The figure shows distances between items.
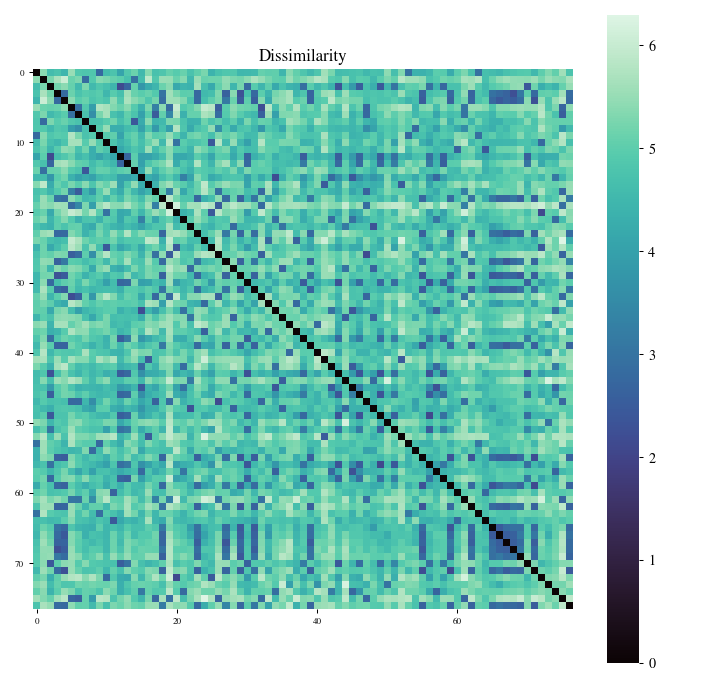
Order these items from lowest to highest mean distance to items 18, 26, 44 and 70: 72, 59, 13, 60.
59, 13, 60, 72
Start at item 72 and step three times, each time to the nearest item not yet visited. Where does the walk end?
10
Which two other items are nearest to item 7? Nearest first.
14, 1
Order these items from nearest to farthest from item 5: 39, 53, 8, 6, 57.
6, 8, 57, 39, 53
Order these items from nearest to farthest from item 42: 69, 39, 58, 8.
58, 8, 39, 69
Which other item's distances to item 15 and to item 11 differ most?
34
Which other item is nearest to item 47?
26
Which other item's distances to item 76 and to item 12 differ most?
2
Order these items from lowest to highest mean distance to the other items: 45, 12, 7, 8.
12, 45, 8, 7
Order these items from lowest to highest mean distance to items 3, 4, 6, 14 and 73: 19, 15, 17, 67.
67, 17, 15, 19
